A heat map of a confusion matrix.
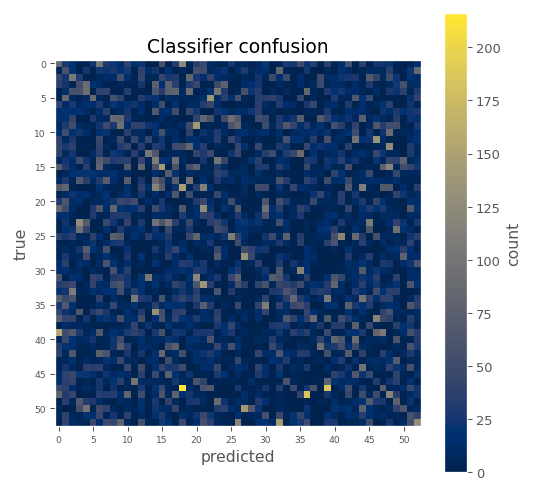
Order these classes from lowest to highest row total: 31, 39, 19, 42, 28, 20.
19, 28, 20, 42, 31, 39
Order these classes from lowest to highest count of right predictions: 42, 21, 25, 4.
42, 4, 25, 21
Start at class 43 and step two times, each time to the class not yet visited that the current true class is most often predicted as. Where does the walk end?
23
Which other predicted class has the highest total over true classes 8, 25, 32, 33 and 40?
9
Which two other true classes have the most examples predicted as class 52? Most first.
1, 29
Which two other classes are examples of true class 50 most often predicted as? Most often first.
27, 4
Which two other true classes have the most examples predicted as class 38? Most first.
41, 8
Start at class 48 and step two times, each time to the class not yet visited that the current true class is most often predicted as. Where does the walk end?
14
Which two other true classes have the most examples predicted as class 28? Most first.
50, 27
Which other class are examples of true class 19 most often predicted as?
17
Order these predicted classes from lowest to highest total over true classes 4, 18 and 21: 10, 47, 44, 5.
5, 10, 47, 44
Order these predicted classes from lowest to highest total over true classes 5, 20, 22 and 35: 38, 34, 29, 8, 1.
38, 34, 29, 8, 1
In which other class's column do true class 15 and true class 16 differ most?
48
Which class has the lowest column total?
28
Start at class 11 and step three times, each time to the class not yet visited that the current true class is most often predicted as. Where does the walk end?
0
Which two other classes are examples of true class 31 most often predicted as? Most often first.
20, 13
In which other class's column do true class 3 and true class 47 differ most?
18
